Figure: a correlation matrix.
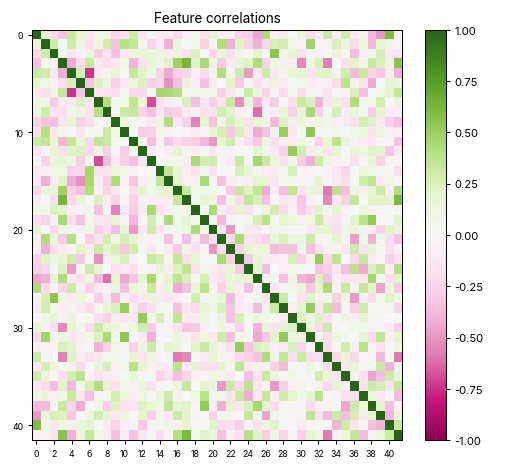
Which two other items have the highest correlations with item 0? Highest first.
40, 26
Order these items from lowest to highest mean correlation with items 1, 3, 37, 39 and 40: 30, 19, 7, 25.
30, 25, 7, 19
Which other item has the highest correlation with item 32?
23
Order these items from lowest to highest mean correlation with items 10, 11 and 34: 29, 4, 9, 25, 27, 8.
25, 27, 29, 9, 4, 8
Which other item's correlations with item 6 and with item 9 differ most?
4
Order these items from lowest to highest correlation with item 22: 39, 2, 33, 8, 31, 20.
20, 31, 2, 33, 39, 8
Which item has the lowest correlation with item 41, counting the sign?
33
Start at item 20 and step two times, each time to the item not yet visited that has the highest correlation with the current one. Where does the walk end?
13
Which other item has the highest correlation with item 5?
35
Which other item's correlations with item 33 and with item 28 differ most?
31
